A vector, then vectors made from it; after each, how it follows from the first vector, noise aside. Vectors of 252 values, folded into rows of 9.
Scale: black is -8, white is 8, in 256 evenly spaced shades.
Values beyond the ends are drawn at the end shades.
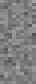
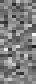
negated, scaled up.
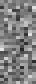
reversed, negated, scaled up.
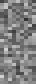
negated, scaled up.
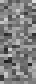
scaled up.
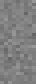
shrunk.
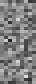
wrapped around, negated, scaled up.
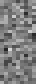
scaled up.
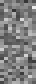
reversed, negated, scaled up.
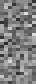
negated, scaled up.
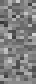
negated, scaled up.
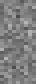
reversed, negated.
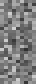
wrapped around, negated, scaled up.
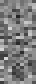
reversed, negated, scaled up.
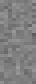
shrunk.
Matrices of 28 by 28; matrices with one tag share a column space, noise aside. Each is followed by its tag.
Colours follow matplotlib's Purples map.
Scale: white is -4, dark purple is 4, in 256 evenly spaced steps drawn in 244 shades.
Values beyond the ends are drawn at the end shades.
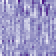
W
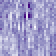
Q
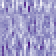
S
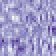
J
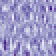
J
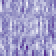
S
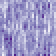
Q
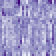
W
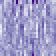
W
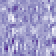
J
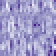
S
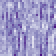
Q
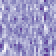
J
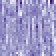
W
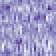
J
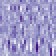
J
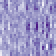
S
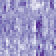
S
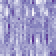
W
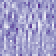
Q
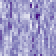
Q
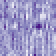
Q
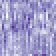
Q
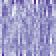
W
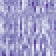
S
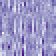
S
